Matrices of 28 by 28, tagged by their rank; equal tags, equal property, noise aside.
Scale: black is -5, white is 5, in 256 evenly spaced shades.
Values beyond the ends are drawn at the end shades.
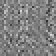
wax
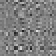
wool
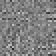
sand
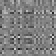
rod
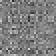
wax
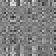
rod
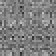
wax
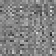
wax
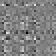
rod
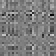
rod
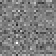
wax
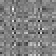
rod
